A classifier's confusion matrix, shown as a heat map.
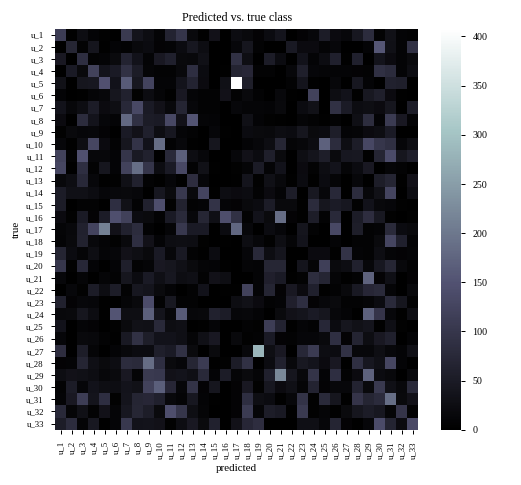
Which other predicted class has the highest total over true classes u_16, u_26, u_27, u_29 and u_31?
u_21
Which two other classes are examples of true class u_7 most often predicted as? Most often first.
u_8, u_26
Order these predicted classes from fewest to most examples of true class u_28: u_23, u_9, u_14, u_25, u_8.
u_25, u_23, u_8, u_14, u_9
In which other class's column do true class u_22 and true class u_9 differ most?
u_18
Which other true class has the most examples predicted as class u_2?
u_33
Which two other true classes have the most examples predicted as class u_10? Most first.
u_30, u_15
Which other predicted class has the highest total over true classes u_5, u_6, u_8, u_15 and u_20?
u_7
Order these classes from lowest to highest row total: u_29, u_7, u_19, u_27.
u_19, u_7, u_27, u_29
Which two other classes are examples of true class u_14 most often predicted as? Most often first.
u_31, u_12
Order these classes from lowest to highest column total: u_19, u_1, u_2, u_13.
u_2, u_19, u_13, u_1
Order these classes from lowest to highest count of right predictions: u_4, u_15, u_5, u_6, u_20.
u_6, u_20, u_15, u_4, u_5
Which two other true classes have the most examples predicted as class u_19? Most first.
u_27, u_33
